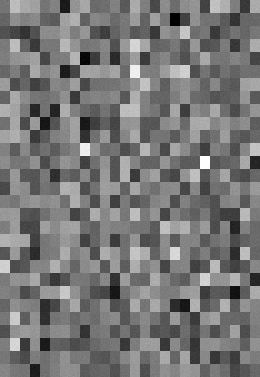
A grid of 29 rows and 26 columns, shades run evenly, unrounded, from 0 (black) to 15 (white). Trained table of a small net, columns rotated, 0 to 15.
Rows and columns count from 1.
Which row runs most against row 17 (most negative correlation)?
16
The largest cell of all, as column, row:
21, 13
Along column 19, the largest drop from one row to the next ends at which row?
24
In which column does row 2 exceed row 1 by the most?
7
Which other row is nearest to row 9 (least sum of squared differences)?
4
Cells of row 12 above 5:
22
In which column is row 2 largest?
8
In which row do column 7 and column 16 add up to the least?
1
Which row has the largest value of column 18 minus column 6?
9
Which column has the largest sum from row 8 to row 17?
2
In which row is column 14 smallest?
14
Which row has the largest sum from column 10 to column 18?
6
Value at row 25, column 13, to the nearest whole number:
5
